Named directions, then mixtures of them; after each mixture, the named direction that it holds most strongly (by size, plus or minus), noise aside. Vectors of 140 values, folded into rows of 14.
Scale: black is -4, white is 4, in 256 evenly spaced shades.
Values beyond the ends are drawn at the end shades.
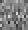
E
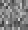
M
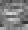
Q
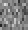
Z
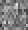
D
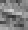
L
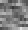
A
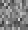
M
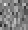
Z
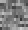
A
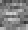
Q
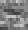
L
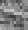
L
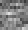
Q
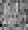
D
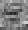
Q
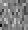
Z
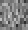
E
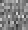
E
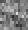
L
